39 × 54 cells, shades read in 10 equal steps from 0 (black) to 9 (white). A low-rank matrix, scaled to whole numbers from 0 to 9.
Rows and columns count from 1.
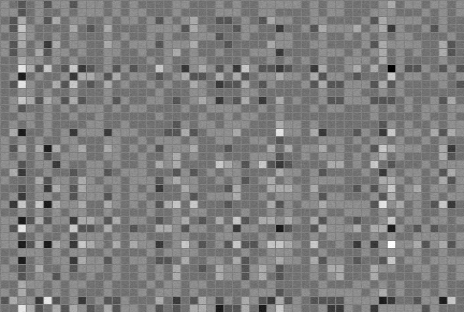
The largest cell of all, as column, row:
46, 31
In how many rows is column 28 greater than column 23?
17
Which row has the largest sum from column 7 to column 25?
26
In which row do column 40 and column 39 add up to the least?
39
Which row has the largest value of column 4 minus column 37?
9
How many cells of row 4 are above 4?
24
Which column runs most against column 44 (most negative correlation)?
7
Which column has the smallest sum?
6
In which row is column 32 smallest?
38
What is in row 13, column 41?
5
